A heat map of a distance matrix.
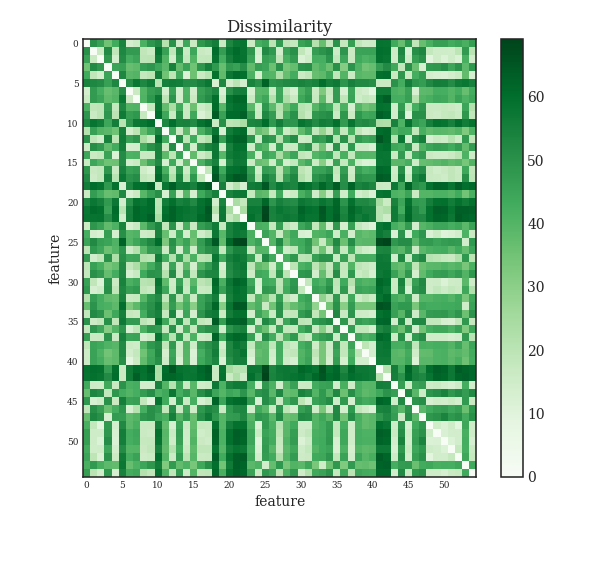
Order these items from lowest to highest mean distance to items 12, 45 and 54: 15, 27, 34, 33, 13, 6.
27, 15, 6, 33, 13, 34
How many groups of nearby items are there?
5
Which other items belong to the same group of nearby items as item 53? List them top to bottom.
25, 33
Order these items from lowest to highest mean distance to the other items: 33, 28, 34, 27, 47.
28, 27, 34, 33, 47
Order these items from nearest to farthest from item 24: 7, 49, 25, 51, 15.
51, 49, 15, 7, 25
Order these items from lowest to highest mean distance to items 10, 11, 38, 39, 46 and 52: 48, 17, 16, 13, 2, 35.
13, 48, 2, 16, 35, 17
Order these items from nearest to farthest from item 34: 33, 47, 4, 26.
26, 33, 47, 4
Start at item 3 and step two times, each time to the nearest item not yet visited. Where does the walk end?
44
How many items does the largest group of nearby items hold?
23
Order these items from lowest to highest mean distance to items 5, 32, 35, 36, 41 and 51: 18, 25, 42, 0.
0, 18, 42, 25
